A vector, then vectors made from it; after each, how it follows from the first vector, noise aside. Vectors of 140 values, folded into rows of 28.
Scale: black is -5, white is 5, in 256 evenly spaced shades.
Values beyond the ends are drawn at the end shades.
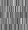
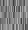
negated.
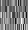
wrapped around, scaled up.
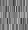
negated.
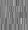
shrunk.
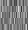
wrapped around.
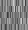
copied.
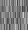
wrapped around.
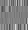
wrapped around, partly zeroed.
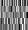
wrapped around, negated, scaled up.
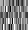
reversed, scaled up.
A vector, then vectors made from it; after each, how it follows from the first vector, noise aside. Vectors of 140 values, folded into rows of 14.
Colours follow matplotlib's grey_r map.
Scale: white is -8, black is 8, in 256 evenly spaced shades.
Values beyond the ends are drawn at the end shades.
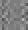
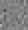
reversed, negated, partly zeroed.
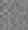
wrapped around, negated, shrunk.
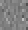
partly zeroed.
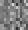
wrapped around, scaled up.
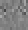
reversed, negated, partly zeroed.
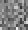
wrapped around, scaled up.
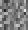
reversed, negated, scaled up.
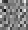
reversed, negated, scaled up.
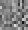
wrapped around, scaled up.
